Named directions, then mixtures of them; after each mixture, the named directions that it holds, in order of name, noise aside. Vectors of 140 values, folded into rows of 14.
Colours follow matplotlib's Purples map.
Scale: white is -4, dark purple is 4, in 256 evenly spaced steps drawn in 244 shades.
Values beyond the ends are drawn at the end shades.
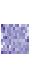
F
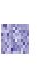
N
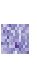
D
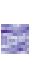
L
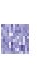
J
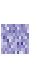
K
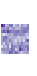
F, J, L.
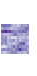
L.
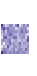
F.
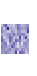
D, K.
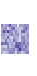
D, L.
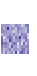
K.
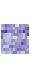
F, L.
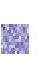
D, F, K.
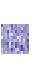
D, J.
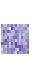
D, J.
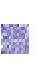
F.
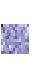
D, F.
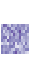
D.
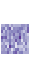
D, J, N.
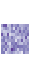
J, N.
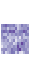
K, L, N.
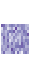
J, K, N.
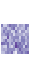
D.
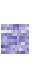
L.
